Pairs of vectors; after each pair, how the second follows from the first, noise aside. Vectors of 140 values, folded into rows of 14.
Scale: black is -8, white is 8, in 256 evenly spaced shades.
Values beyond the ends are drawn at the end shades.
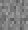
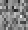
reversed, scaled up.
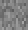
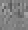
reversed, negated, partly zeroed.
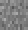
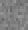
wrapped around, shrunk.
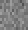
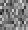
negated, scaled up.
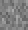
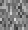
reversed, scaled up.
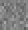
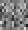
negated, scaled up.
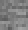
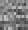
negated, scaled up.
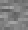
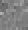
wrapped around, partly zeroed.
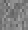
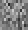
negated, scaled up.
